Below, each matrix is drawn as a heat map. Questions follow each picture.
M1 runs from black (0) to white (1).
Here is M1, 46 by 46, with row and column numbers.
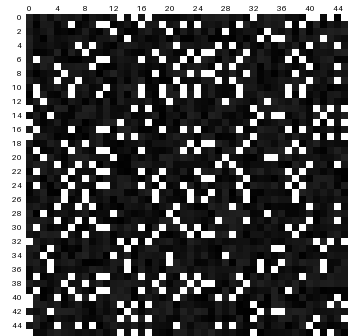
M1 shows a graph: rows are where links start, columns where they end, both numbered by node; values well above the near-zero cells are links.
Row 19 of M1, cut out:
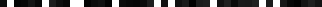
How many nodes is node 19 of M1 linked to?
10
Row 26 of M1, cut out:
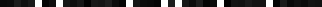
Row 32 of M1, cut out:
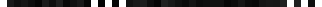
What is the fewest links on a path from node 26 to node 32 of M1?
5
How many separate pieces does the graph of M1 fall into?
3
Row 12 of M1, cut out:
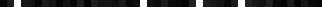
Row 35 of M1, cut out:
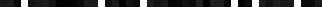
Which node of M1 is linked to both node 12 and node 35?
node 20
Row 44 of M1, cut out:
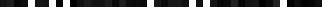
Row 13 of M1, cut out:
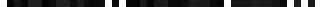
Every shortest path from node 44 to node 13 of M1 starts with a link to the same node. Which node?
node 40
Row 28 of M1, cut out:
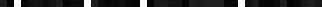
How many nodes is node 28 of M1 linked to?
4
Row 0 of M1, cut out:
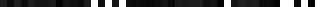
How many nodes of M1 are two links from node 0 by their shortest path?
7
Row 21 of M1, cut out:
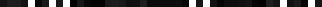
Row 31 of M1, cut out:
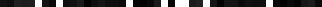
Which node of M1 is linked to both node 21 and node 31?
node 29
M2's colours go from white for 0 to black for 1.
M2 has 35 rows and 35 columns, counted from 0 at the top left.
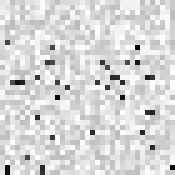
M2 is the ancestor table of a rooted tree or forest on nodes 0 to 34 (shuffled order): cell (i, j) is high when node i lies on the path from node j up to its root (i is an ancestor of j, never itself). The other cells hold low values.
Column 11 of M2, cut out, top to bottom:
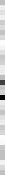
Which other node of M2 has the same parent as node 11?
24
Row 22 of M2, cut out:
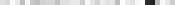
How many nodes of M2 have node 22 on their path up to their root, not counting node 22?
2
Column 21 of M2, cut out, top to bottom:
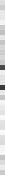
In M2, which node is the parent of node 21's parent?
17
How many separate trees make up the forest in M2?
11
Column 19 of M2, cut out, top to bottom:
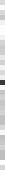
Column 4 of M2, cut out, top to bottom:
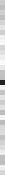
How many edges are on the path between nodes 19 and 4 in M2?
2
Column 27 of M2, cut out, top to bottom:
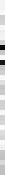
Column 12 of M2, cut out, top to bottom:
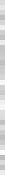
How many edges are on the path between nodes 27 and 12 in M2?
2
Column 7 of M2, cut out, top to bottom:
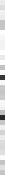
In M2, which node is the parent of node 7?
23
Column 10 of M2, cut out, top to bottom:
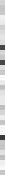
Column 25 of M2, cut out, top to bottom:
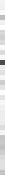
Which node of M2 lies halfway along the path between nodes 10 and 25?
9
